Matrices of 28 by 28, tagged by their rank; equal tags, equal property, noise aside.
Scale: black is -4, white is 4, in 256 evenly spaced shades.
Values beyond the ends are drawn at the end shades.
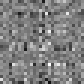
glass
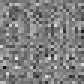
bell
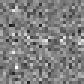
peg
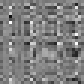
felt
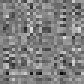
felt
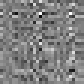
felt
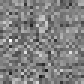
peg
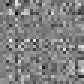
glass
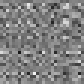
felt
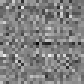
peg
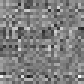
felt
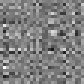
glass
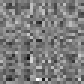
glass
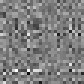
felt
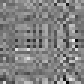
felt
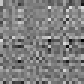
glass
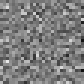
peg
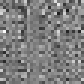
peg
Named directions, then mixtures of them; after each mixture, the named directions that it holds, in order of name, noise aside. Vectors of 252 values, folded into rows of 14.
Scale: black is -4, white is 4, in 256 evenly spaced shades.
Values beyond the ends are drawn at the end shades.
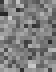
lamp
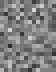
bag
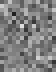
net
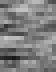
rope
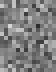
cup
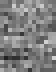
bag, cup, rope.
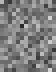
lamp, net.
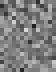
cup, lamp, net.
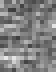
lamp, rope.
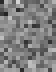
lamp.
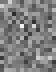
net.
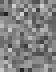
bag, cup, lamp.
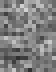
bag, cup, rope.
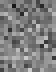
bag, cup, rope.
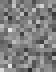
bag, cup.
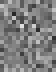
net.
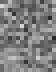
net, rope.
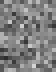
lamp, net, rope.
